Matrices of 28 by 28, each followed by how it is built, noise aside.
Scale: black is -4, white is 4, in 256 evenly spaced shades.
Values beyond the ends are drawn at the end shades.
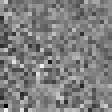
lower triangular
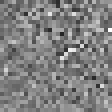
upper triangular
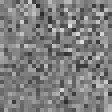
upper triangular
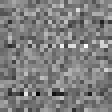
uneven rows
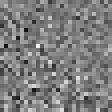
lower triangular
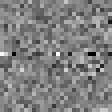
uneven rows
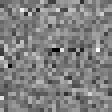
uneven rows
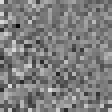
lower triangular
